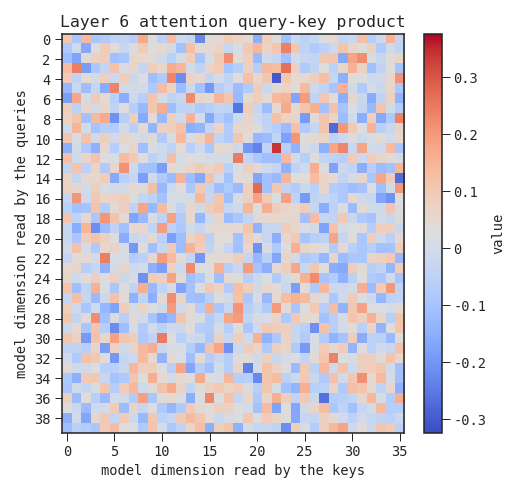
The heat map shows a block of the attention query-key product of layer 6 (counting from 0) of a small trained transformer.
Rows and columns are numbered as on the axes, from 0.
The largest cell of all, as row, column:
11, 22
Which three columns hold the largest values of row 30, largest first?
10, 5, 20
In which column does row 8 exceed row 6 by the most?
35
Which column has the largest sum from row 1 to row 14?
23
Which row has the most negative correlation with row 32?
30
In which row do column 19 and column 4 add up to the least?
33
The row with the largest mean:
3
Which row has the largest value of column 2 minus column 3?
19
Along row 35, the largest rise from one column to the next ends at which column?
25
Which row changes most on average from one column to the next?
8
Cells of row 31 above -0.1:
31
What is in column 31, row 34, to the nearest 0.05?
0.2
